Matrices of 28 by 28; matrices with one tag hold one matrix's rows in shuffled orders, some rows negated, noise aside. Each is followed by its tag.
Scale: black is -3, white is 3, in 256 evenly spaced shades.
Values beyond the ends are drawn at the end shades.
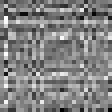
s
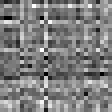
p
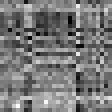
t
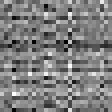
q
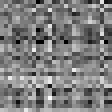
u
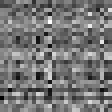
u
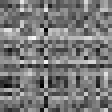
p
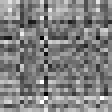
p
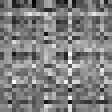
q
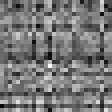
u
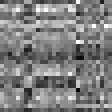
t
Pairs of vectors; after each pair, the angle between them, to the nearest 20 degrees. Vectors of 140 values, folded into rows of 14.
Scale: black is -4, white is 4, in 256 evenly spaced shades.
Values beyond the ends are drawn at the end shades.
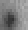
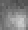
100 degrees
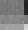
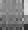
160 degrees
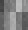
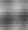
80 degrees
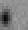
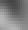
120 degrees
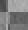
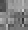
40 degrees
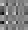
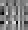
40 degrees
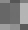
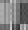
140 degrees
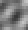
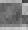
80 degrees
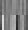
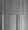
60 degrees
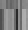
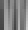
60 degrees
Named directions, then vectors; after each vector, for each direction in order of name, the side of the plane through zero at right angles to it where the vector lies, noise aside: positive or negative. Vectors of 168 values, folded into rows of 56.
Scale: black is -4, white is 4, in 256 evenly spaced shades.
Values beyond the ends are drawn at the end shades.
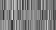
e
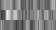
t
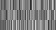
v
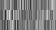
negative, positive, positive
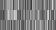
positive, positive, positive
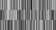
positive, positive, positive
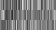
negative, negative, positive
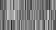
positive, positive, positive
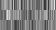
negative, positive, negative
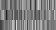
negative, negative, positive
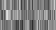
negative, positive, negative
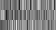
negative, negative, positive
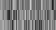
positive, negative, negative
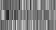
negative, negative, positive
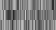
positive, negative, negative
